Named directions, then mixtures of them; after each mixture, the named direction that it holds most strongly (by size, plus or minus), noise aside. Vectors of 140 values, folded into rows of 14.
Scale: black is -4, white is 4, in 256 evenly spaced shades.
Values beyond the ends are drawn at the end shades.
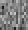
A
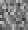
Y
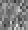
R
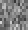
R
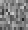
Y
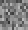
Y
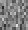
A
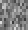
R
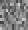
Y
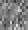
R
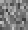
Y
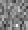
R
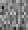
A
